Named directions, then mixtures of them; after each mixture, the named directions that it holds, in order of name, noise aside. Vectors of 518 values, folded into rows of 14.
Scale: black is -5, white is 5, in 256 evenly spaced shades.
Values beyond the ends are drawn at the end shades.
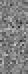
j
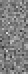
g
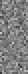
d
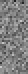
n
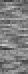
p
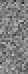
n.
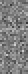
j.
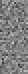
d, j, n.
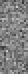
g, n, p.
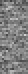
d, g, p.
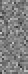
d.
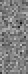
d, j.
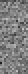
j, n, p.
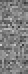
j, p.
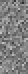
n.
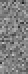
j, n.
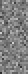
d.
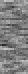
p.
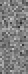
d, g, j.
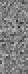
j, n.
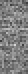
g, j, p.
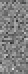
g, j, n.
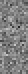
j.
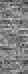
j, p.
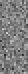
g.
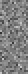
d.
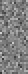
d.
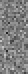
g.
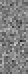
j.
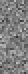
g, n, p.
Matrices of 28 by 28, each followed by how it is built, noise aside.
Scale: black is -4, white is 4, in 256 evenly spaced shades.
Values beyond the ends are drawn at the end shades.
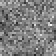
smooth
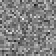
noise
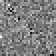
banded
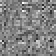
low rank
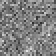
Hankel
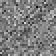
Hankel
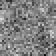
smooth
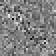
banded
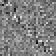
banded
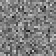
blocks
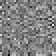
low rank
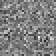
low rank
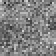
smooth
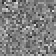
block diagonal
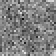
smooth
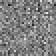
noise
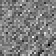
Hankel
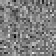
low rank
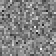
noise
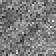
Hankel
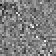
block diagonal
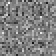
low rank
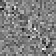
banded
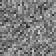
Hankel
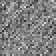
Hankel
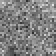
smooth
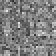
blocks
